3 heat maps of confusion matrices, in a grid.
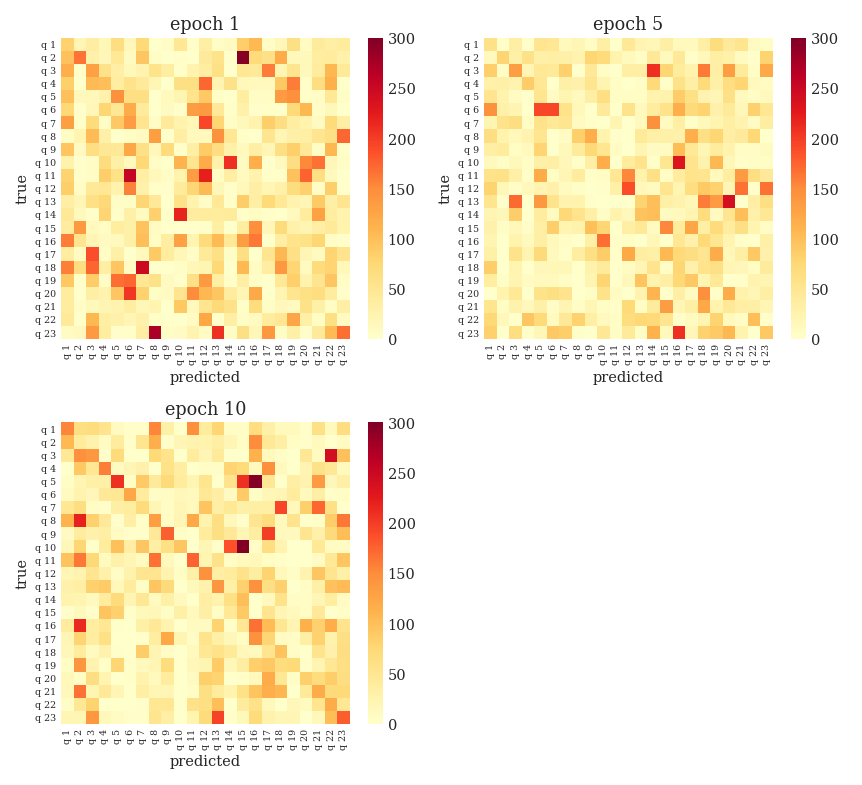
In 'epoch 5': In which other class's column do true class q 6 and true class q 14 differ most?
q 5
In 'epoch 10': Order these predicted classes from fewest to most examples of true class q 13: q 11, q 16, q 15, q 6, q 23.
q 11, q 6, q 15, q 23, q 16
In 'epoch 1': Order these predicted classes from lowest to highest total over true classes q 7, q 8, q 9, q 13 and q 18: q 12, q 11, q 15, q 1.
q 11, q 15, q 12, q 1
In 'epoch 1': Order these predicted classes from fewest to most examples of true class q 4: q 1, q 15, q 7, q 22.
q 15, q 7, q 1, q 22
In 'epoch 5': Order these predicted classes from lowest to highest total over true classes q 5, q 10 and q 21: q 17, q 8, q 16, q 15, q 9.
q 8, q 9, q 17, q 15, q 16
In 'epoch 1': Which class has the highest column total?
q 12
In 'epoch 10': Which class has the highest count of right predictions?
q 5
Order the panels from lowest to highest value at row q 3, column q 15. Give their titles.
epoch 10, epoch 1, epoch 5
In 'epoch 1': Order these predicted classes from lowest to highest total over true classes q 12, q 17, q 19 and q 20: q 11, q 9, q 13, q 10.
q 9, q 10, q 13, q 11
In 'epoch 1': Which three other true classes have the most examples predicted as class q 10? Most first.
q 14, q 16, q 21
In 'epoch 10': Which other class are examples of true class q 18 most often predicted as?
q 7
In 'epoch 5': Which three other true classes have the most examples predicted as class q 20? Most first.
q 13, q 3, q 23
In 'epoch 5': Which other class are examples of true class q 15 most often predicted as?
q 17
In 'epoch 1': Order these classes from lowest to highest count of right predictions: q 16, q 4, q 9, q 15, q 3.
q 15, q 9, q 4, q 3, q 16
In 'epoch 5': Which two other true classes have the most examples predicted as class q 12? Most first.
q 11, q 17
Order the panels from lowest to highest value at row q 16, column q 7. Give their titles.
epoch 5, epoch 10, epoch 1
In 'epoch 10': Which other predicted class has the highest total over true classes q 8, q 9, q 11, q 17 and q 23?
q 2
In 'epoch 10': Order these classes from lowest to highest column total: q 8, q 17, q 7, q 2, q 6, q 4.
q 6, q 7, q 4, q 8, q 17, q 2
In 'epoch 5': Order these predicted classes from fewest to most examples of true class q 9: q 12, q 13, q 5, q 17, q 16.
q 12, q 13, q 17, q 5, q 16
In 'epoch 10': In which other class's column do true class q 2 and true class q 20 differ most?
q 16
